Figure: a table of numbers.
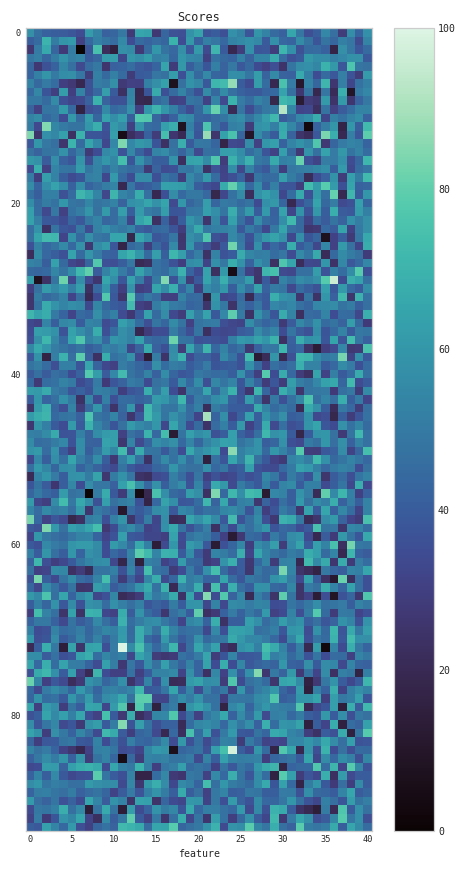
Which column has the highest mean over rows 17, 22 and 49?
40
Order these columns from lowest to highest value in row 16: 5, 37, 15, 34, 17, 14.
14, 17, 15, 5, 34, 37
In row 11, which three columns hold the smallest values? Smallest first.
33, 18, 37
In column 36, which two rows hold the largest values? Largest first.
29, 19
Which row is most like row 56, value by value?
85
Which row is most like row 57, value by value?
76
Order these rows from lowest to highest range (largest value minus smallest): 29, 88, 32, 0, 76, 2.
0, 32, 88, 76, 2, 29
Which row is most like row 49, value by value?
15
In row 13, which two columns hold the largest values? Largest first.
11, 34
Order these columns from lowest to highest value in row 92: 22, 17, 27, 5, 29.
27, 17, 5, 22, 29
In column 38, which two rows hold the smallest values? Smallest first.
7, 82
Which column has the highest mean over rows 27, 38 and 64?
37
